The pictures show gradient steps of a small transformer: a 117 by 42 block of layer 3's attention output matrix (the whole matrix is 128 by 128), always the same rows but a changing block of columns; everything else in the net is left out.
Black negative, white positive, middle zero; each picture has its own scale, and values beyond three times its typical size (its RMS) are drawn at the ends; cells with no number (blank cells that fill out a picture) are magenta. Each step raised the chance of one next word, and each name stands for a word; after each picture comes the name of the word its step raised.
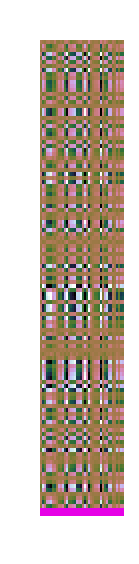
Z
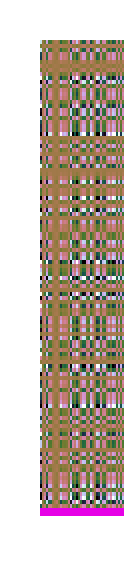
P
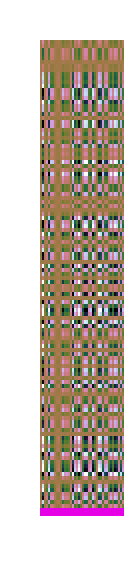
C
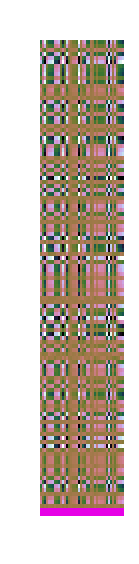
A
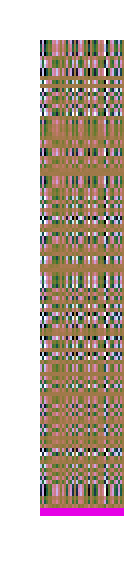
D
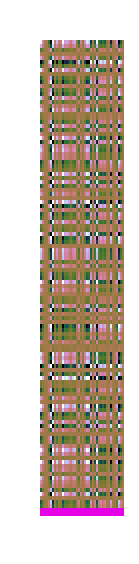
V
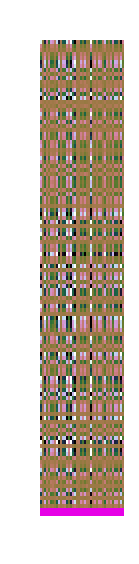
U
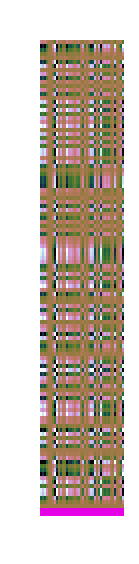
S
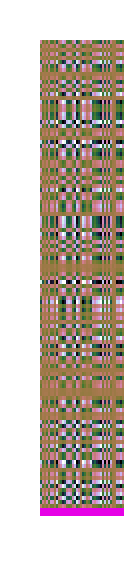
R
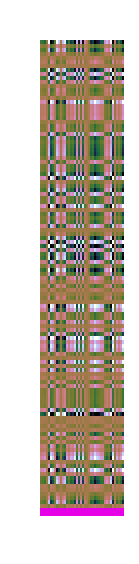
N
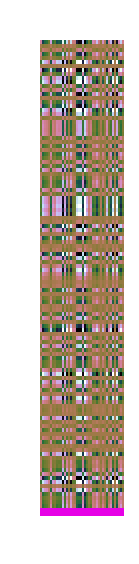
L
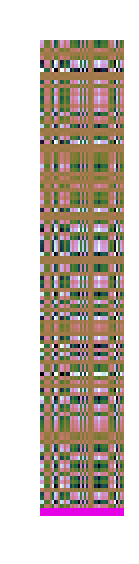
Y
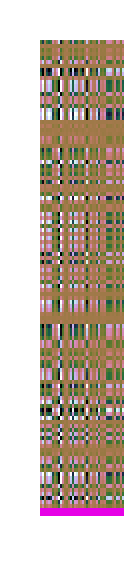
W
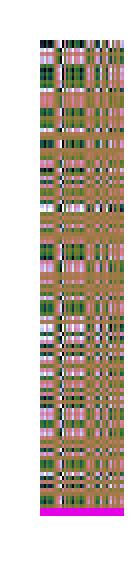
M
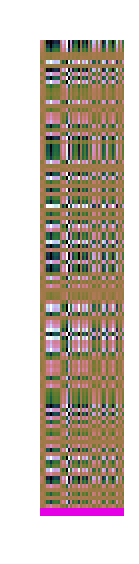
N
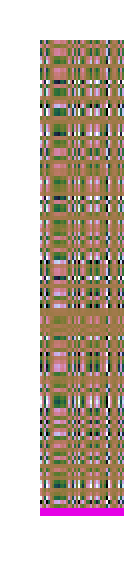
P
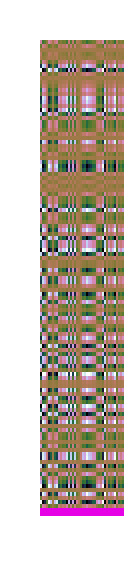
Y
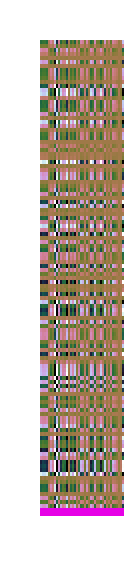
C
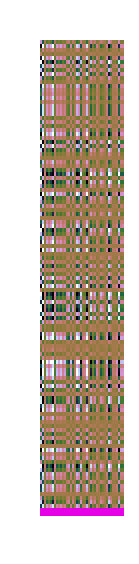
Z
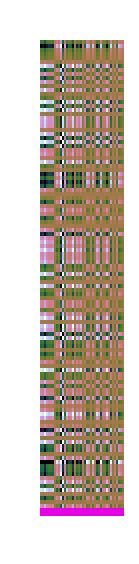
S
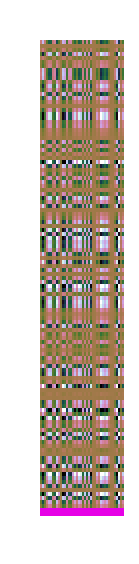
W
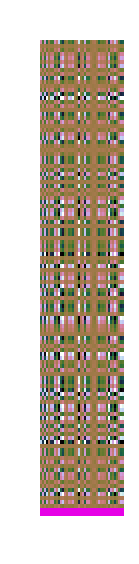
U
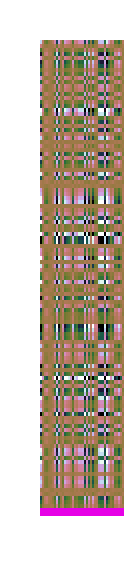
V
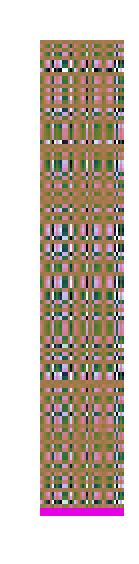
Y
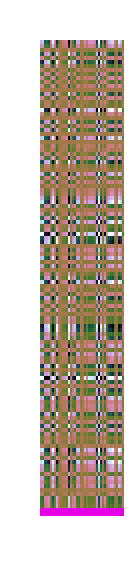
V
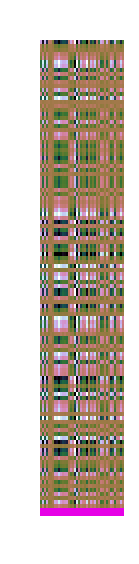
U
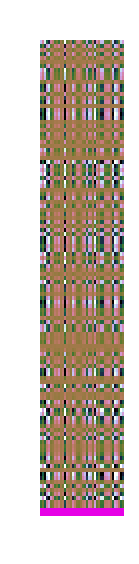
W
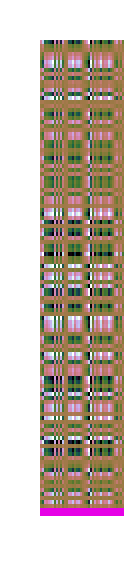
U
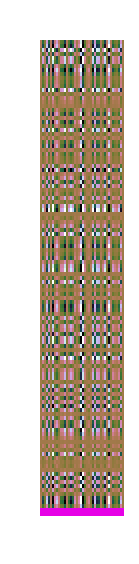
M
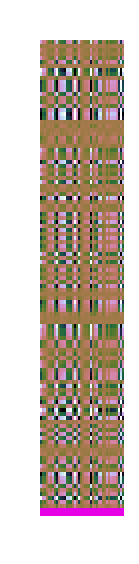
W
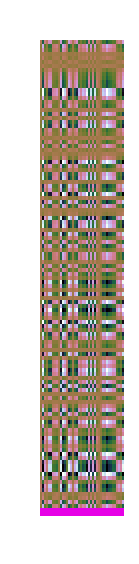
C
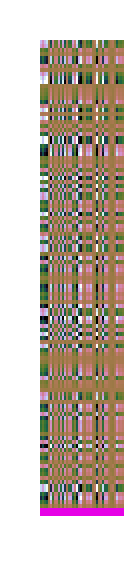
A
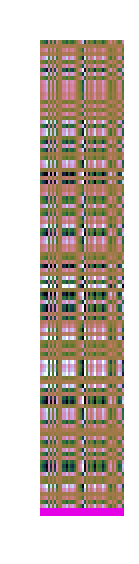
Z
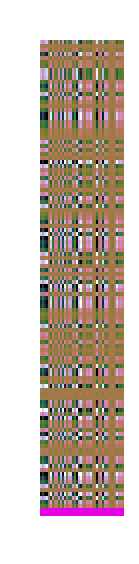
W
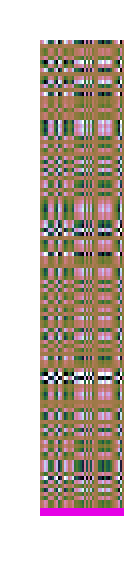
L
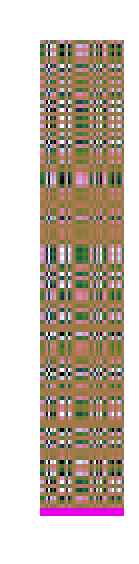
S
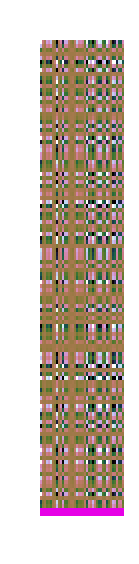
V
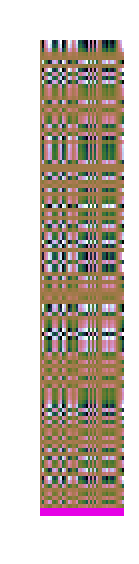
N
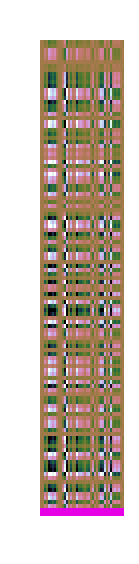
C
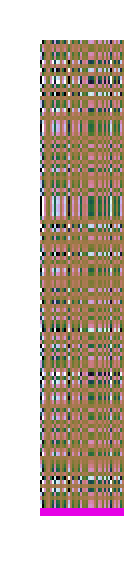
L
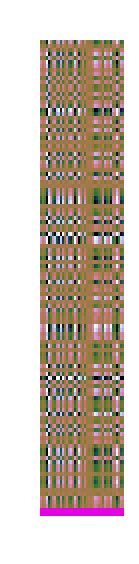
V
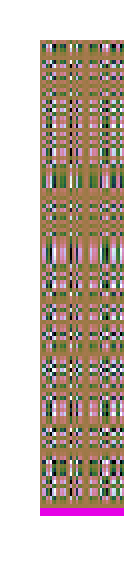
S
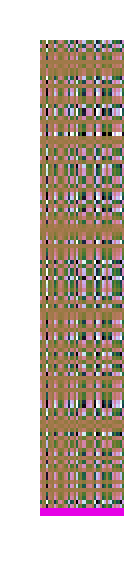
P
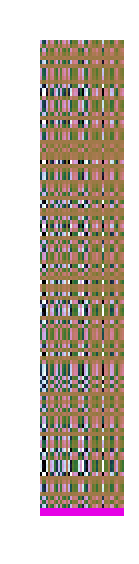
C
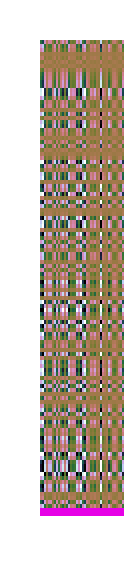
C
